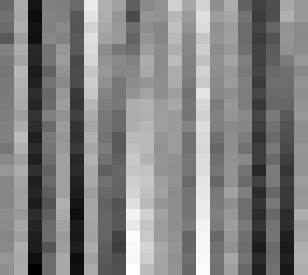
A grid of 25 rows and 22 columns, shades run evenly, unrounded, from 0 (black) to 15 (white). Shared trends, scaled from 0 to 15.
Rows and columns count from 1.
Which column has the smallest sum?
3
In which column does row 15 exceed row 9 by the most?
10
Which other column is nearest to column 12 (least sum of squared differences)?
22
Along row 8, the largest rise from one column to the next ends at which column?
7
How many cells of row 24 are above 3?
18
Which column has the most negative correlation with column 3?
17
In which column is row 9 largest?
15
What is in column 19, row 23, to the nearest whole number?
2
